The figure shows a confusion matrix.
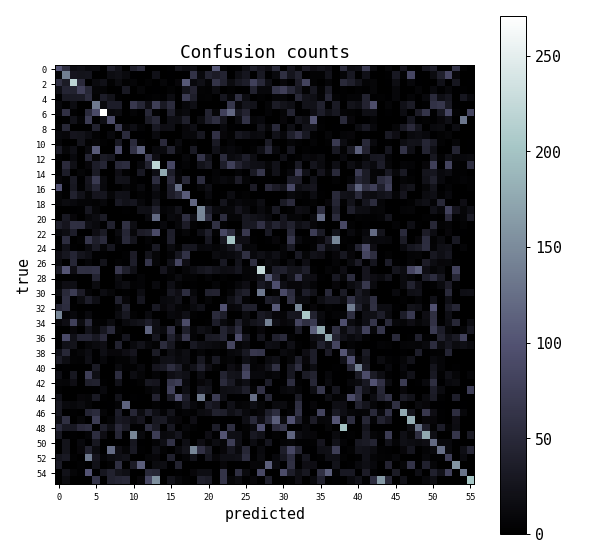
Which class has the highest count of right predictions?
6
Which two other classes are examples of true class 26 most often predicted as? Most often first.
16, 12
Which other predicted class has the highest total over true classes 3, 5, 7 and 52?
4
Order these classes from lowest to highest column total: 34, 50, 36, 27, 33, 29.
36, 33, 34, 29, 27, 50
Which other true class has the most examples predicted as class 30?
54
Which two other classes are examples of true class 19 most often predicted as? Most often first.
52, 35
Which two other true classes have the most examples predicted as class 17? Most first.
2, 34
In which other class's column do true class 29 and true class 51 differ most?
18
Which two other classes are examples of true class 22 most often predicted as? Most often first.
42, 13
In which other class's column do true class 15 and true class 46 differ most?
35
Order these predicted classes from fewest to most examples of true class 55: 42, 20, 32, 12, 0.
0, 32, 20, 42, 12
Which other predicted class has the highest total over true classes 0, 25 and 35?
41
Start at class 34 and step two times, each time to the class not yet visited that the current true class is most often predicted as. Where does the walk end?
32
